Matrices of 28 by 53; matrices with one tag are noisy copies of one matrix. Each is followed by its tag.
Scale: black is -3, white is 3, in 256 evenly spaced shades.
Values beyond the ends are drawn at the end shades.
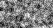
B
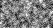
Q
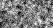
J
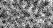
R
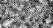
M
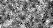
M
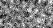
R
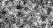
J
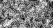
M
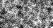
J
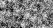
B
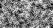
Q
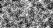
Q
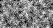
Q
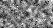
R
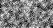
Q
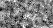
B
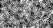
Q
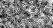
R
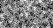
Q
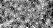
M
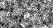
B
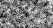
R
